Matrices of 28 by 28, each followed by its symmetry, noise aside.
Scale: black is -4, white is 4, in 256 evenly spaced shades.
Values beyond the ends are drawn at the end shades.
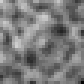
symmetric.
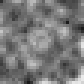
symmetric.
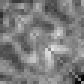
symmetric.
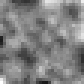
symmetric across the other diagonal.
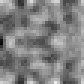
mirrored top to bottom.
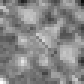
symmetric across the other diagonal.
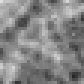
symmetric.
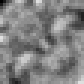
symmetric.
